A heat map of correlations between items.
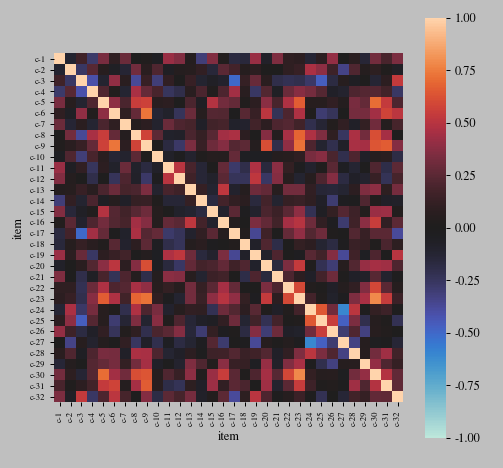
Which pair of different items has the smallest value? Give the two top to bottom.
c-24, c-27
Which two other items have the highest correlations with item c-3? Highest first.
c-32, c-6
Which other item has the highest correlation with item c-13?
c-16
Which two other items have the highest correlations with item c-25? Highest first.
c-24, c-26
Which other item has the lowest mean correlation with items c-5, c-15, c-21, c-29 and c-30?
c-3
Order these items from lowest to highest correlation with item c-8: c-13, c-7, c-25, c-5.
c-7, c-13, c-25, c-5
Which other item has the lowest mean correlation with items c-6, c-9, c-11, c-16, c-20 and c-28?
c-27
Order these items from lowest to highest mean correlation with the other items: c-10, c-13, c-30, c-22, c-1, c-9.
c-10, c-1, c-13, c-22, c-9, c-30
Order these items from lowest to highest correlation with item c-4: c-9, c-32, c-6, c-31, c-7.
c-32, c-7, c-6, c-31, c-9
